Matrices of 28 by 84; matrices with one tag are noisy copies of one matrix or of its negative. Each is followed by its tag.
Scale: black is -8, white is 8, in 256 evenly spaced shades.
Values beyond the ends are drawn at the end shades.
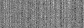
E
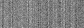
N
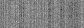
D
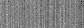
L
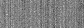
L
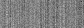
L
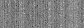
D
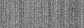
D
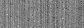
L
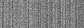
N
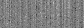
E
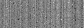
E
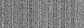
N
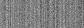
L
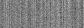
E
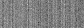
N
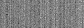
L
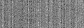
N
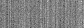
L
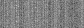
D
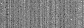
L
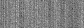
D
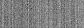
N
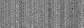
D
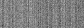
N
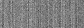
N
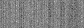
D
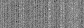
D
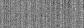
E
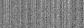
E
